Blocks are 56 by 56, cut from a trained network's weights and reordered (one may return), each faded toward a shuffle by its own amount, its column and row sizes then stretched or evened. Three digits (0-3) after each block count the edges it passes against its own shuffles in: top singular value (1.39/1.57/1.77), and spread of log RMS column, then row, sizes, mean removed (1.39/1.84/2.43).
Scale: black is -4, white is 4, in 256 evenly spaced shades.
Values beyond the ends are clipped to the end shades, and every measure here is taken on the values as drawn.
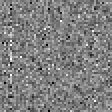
0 1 0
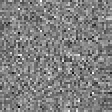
3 0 1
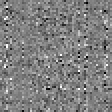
0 3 1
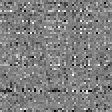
3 2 3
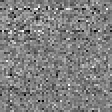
2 1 2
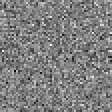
1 0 1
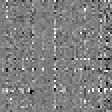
2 3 2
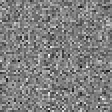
2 1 1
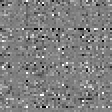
1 2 3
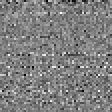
0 0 3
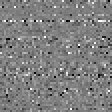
2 0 3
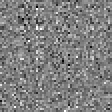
3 2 0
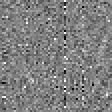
2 1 0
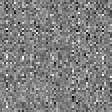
3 3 1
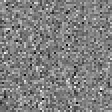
0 2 0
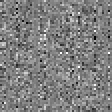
1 3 0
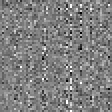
1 3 0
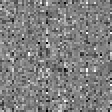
3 3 1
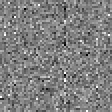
0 1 0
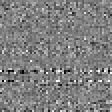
2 0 3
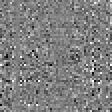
2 3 1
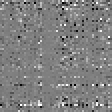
2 3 3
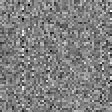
2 1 0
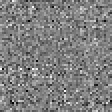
1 1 2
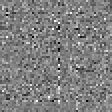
1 1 2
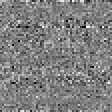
1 1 3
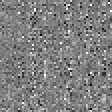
2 3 0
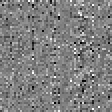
0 3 1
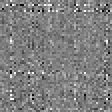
2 2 2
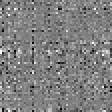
2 3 3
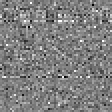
3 0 2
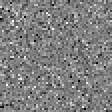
0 0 0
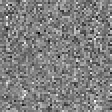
0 2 0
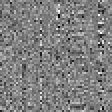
3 3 0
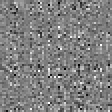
1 3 2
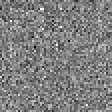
2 0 1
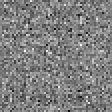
3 2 0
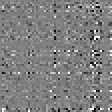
3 3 3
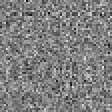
3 1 0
